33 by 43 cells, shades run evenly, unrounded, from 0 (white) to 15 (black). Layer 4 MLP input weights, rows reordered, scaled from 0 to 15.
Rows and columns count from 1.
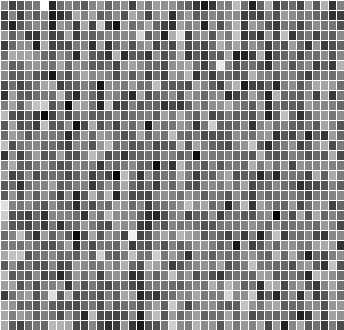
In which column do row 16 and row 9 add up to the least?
42
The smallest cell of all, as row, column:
1, 6
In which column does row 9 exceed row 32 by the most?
31
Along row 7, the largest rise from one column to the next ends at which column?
29
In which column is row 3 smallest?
13
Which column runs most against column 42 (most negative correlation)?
18
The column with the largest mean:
10
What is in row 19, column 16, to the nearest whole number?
5
